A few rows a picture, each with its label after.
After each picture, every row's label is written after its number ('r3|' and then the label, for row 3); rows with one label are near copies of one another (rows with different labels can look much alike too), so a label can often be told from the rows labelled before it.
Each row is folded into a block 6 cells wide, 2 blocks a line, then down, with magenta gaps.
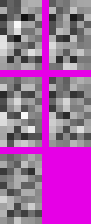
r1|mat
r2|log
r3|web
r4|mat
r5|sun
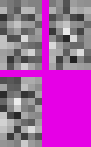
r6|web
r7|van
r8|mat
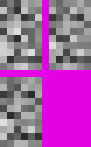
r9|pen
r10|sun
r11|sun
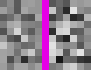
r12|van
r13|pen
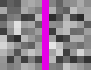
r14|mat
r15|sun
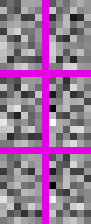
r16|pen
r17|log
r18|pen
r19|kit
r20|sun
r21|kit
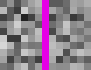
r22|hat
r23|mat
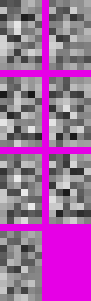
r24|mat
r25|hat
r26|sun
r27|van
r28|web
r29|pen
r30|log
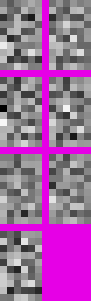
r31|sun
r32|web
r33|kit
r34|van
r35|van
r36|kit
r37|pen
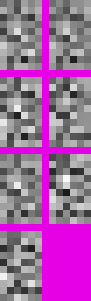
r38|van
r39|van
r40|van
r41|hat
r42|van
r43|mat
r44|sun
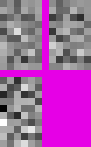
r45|van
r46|sun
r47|kit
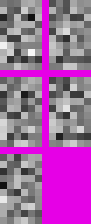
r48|sun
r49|pen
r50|log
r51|pen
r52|kit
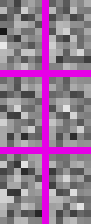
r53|kit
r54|pen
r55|van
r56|van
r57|hat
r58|web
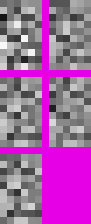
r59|web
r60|mat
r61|pen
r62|kit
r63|pen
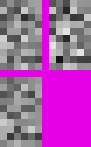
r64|hat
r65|pen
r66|sun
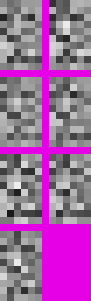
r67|sun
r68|mat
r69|mat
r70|hat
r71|pen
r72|pen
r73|van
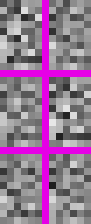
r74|pen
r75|kit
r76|web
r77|pen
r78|sun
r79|kit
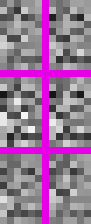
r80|hat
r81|sun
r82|web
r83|sun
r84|sun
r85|hat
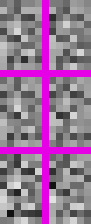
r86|van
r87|web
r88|van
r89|hat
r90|pen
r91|kit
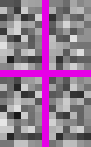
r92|pen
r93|web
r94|pen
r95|pen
